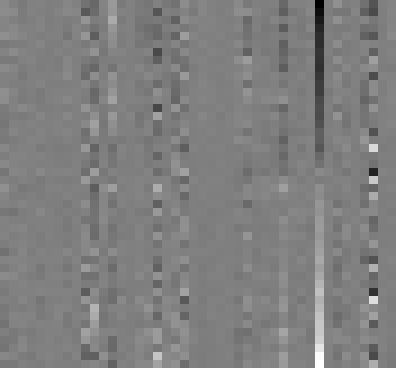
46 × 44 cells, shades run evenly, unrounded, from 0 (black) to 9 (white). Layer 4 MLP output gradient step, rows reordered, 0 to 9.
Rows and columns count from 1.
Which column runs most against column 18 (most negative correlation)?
4
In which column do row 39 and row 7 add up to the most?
11
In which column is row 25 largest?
42
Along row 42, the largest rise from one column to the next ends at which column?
36
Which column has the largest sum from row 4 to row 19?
13
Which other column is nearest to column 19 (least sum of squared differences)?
30
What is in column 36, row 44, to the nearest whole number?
8
